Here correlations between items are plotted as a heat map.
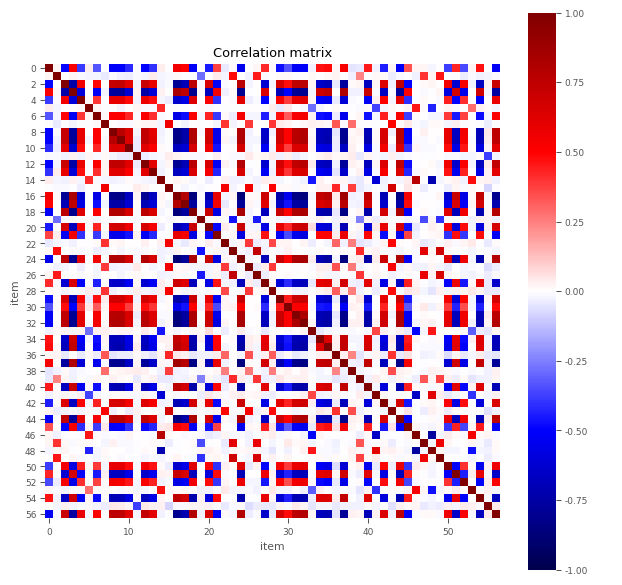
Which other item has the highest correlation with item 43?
15
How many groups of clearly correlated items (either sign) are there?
5
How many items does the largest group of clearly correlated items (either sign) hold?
33
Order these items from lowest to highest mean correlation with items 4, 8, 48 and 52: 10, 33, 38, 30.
38, 33, 30, 10
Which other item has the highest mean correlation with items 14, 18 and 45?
46
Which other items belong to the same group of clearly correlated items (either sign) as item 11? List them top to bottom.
55
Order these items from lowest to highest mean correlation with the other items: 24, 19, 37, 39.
37, 19, 39, 24
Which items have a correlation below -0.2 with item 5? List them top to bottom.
33, 41, 48
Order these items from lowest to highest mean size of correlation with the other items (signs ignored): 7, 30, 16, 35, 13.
7, 30, 13, 35, 16
